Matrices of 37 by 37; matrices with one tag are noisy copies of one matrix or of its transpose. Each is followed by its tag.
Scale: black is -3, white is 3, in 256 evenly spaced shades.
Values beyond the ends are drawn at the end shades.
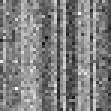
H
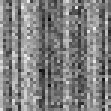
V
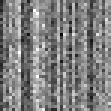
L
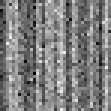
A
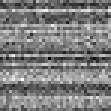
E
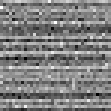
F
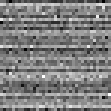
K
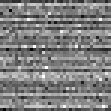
K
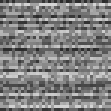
K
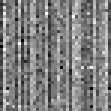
K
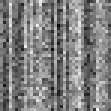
E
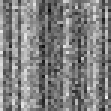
V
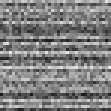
F
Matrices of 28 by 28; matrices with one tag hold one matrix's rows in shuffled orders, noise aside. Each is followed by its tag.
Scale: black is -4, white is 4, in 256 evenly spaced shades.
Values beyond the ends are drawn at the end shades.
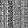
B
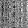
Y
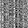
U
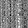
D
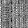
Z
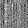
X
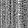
D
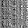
Y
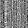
X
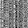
U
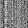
X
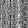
D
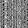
X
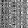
Y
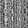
X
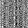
U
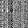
B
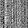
X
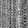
D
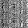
Y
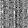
U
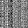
B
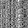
D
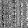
Y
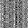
U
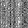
D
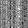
D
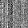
B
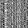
X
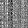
B
